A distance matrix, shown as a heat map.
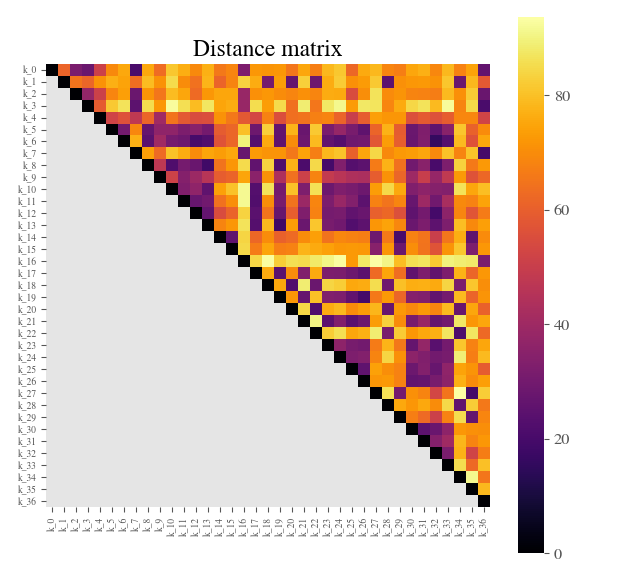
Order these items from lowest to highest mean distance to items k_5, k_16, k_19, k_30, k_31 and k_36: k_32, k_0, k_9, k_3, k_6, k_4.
k_32, k_6, k_9, k_4, k_0, k_3
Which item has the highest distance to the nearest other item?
k_4
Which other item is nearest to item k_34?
k_22
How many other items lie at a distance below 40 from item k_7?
5
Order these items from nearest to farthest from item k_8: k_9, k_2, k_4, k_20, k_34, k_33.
k_33, k_9, k_4, k_2, k_20, k_34
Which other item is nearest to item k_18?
k_20
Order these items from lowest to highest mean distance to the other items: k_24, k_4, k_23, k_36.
k_23, k_24, k_4, k_36
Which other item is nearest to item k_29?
k_14
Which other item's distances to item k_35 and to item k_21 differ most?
k_27
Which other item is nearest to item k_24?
k_6
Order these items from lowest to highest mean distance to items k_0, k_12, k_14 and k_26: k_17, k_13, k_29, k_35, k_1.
k_17, k_13, k_29, k_35, k_1
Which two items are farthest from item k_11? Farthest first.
k_16, k_3
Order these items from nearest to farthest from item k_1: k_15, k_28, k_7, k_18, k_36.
k_28, k_18, k_36, k_7, k_15
